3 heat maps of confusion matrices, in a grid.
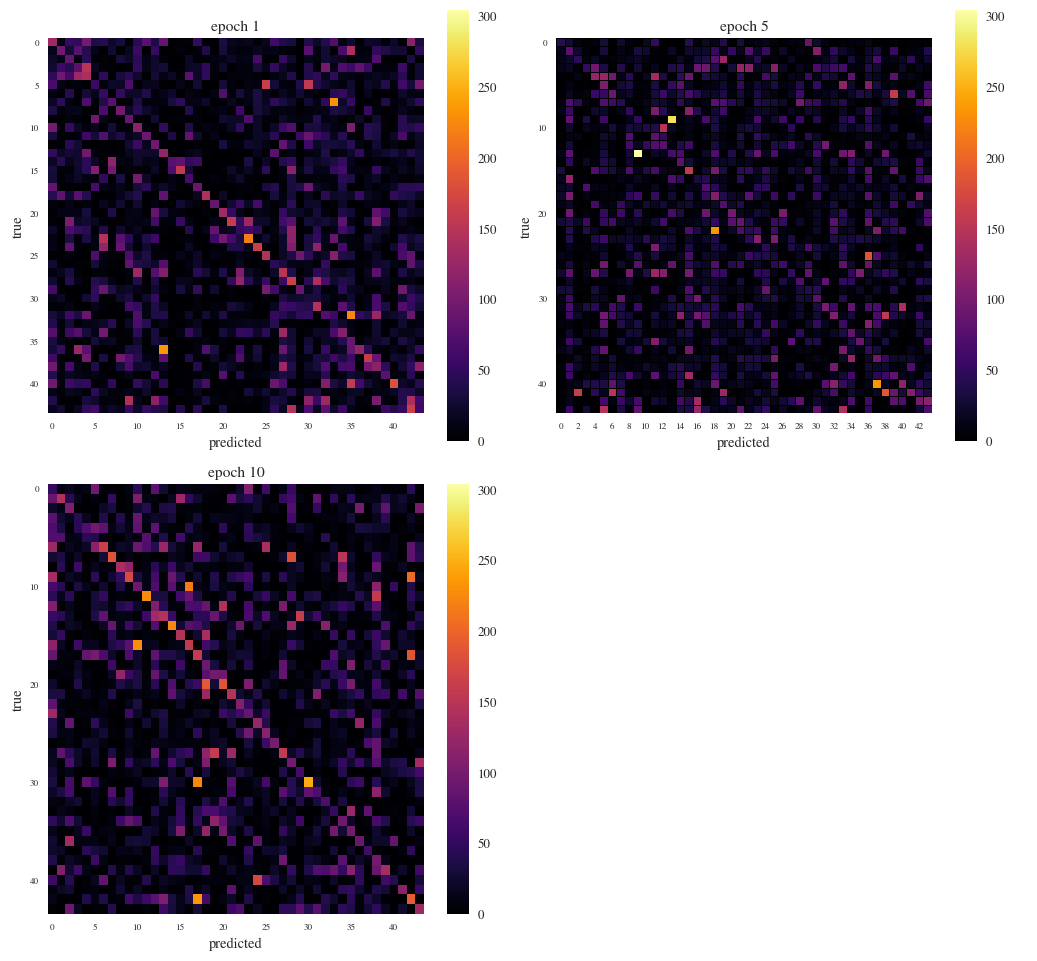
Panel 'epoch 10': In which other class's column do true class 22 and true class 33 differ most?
35
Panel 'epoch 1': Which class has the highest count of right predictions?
23
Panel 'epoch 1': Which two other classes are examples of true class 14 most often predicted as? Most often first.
7, 15
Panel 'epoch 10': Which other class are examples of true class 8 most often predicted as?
9
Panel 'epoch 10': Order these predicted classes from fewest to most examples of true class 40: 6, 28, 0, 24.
28, 0, 6, 24
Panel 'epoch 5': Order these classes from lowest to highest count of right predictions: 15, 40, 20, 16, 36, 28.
16, 36, 28, 20, 40, 15
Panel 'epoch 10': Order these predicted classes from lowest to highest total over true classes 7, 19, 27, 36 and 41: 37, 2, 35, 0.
37, 0, 35, 2
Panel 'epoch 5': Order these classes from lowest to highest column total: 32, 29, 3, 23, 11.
3, 29, 32, 23, 11
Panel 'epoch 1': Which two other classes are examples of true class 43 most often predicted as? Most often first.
42, 28
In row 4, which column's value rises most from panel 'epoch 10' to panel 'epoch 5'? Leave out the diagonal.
11
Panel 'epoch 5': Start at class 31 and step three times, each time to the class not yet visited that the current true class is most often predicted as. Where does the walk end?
34
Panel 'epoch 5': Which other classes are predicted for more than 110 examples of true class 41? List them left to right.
2, 6, 19, 38
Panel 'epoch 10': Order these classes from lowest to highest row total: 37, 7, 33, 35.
37, 33, 35, 7
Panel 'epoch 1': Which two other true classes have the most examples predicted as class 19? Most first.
22, 23
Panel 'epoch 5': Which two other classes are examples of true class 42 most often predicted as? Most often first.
16, 43
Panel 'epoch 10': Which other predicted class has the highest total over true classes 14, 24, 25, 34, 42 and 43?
17
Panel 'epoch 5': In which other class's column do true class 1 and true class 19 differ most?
30
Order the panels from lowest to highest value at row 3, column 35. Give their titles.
epoch 5, epoch 10, epoch 1
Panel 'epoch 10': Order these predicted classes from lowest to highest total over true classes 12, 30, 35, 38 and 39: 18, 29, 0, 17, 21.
29, 21, 0, 18, 17
